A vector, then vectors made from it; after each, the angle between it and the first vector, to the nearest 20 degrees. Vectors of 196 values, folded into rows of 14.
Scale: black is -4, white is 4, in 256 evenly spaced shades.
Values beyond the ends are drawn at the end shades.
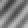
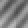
20 degrees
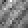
140 degrees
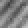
20 degrees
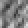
40 degrees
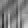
60 degrees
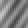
120 degrees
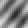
40 degrees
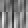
60 degrees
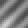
120 degrees
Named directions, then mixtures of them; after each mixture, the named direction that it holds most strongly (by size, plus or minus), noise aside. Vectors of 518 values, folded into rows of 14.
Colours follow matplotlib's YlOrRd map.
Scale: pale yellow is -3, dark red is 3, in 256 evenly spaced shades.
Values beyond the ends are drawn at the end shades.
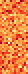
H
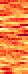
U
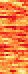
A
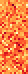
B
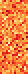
H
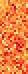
B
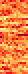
U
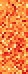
B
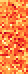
B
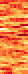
U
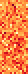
B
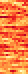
A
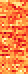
A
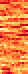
U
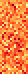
B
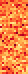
B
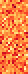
H
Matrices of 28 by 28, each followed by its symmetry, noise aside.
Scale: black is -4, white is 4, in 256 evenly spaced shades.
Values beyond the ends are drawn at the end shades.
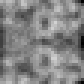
mirrored top to bottom.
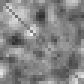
symmetric.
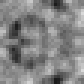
mirrored top to bottom.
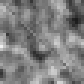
no symmetry.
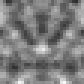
mirrored left to right.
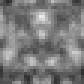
mirrored left to right.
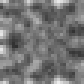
mirrored top to bottom.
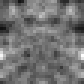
mirrored left to right.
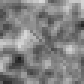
no symmetry.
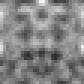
mirrored left to right.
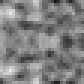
mirrored top to bottom.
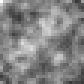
symmetric.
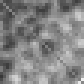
symmetric.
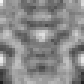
mirrored left to right.
